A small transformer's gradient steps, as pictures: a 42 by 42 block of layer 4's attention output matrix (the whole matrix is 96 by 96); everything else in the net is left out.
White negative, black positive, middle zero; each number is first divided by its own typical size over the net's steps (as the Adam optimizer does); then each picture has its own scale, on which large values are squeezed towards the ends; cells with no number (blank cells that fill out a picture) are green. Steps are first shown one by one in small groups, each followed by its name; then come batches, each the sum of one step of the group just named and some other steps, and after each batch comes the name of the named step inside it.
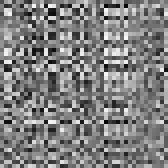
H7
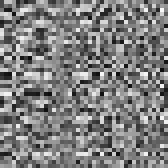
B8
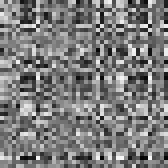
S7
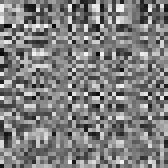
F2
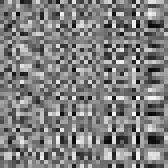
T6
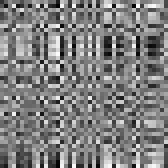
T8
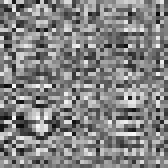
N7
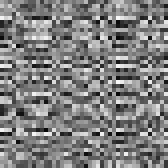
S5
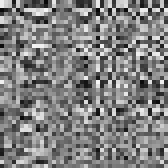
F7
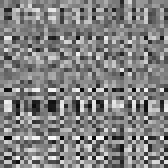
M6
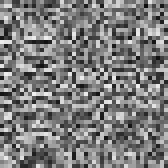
S5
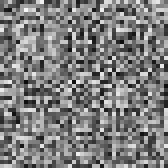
B8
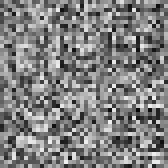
N7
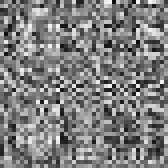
F7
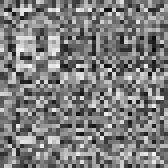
B8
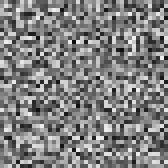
M6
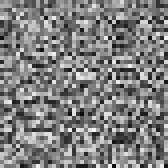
S5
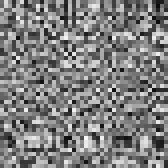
F2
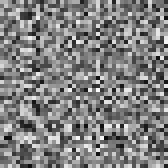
M6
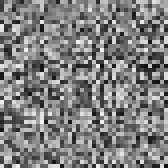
T6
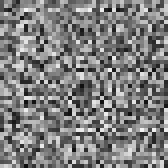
B8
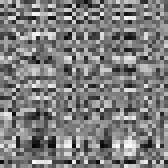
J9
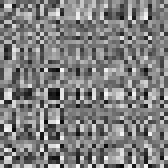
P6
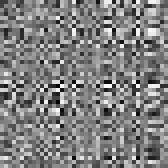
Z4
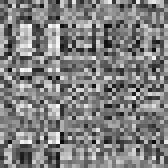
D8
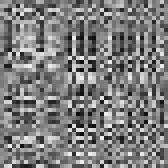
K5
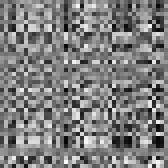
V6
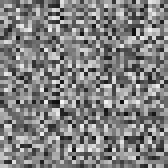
Z4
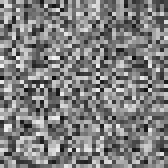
P6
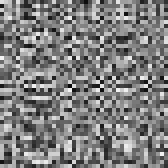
J9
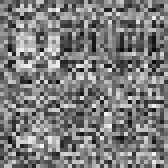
K5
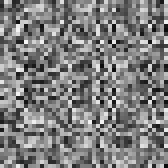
V6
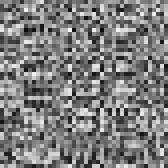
J9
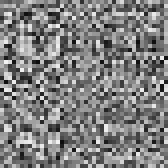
D8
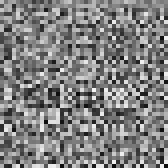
P6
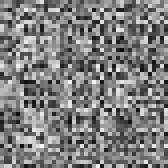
K5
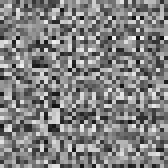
P6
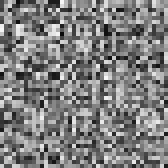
P6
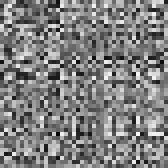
P6
